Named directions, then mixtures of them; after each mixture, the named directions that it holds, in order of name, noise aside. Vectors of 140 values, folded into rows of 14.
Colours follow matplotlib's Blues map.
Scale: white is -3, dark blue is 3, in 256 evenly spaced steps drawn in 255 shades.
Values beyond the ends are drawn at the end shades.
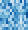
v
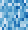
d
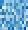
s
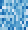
s.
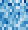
d, v.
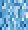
d, v.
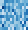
s.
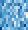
d, v.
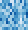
v.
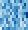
d, v.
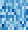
s.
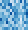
v.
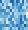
v.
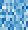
s.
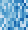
d, s.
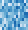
d.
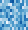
s, v.
